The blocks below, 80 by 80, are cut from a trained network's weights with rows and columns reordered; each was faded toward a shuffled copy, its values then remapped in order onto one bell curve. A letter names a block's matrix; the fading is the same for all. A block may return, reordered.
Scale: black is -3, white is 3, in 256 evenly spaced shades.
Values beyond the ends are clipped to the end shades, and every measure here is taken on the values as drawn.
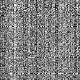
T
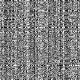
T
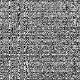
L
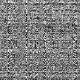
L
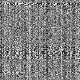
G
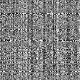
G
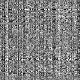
T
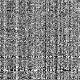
T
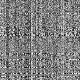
G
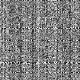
G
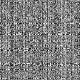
G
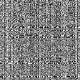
G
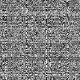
L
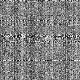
G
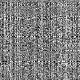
G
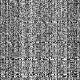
G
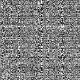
L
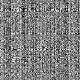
T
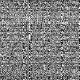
L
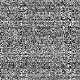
L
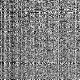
T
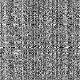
T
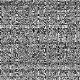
L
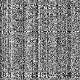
T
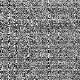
L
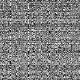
L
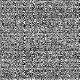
L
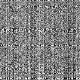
T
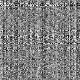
T
